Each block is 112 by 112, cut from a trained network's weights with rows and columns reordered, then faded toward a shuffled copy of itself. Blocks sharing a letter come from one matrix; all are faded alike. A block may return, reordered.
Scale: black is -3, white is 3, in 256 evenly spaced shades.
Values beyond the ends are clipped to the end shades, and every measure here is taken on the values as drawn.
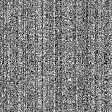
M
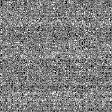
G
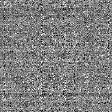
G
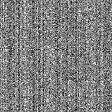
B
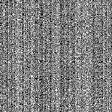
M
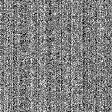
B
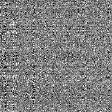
G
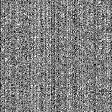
B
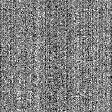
B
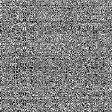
G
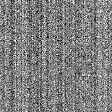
M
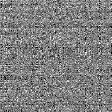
G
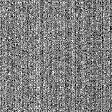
B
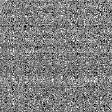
G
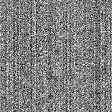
B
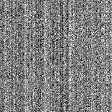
B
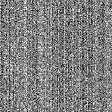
B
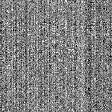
M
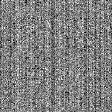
M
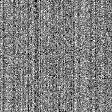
B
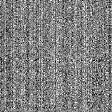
M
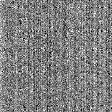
M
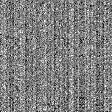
M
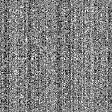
M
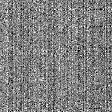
M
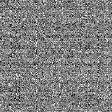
G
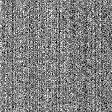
B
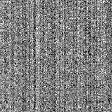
M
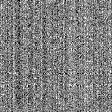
B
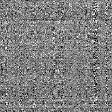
G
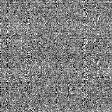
G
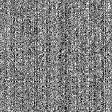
B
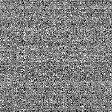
G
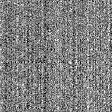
B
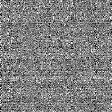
G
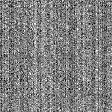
M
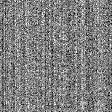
B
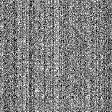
M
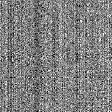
M
